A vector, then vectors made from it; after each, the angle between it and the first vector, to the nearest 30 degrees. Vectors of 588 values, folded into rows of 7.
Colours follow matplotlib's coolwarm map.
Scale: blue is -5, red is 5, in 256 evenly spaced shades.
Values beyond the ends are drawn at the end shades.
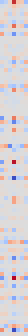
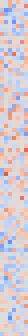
90 degrees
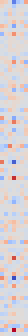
150 degrees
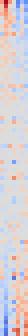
120 degrees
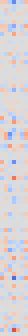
150 degrees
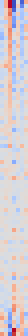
120 degrees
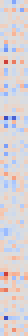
120 degrees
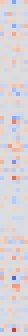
150 degrees
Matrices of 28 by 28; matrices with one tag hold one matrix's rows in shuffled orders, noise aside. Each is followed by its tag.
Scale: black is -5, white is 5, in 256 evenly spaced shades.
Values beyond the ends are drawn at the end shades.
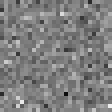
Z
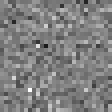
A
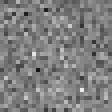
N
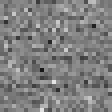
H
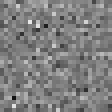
A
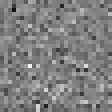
A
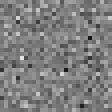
Z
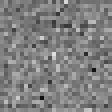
H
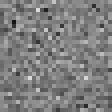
A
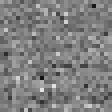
H
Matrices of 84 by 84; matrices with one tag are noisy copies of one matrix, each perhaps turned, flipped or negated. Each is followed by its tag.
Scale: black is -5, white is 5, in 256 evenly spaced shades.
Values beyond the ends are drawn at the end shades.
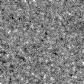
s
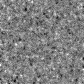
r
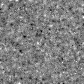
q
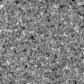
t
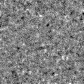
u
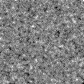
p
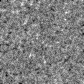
s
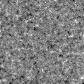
t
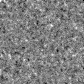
p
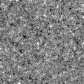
q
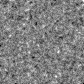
p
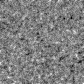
s
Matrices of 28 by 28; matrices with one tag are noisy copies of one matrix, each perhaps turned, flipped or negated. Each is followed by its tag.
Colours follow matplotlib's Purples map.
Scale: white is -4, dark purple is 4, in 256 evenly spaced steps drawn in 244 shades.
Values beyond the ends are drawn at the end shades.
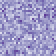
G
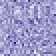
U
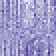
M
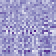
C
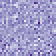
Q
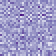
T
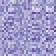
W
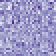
W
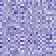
T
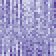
M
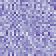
T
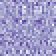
U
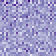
Q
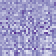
C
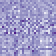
C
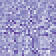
C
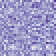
W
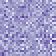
Q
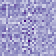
C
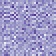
T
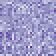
W
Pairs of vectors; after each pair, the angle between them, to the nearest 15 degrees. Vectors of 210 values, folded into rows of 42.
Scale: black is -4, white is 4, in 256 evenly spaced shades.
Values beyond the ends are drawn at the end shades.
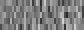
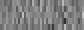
120 degrees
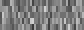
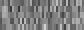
45 degrees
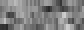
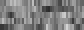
30 degrees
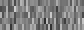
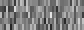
15 degrees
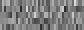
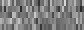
45 degrees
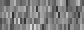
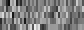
45 degrees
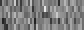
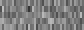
120 degrees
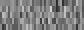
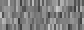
105 degrees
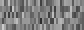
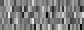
105 degrees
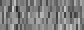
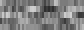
120 degrees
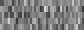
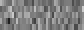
150 degrees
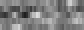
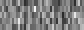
90 degrees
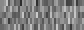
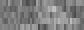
120 degrees
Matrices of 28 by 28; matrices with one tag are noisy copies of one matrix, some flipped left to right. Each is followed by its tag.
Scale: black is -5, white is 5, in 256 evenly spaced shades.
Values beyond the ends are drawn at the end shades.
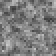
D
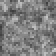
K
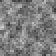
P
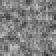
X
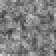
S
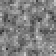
S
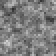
D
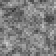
D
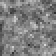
K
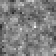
K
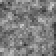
K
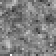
D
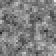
S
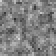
S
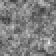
D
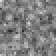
S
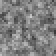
S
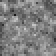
K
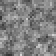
X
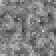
S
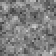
K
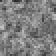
P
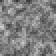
P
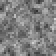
P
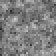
K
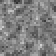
P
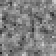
S
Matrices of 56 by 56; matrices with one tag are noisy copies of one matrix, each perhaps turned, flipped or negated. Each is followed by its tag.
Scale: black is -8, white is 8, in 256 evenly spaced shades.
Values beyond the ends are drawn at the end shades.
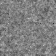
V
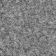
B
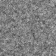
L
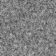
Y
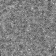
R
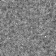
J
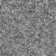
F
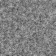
F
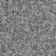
R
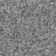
J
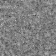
R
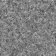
F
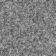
F
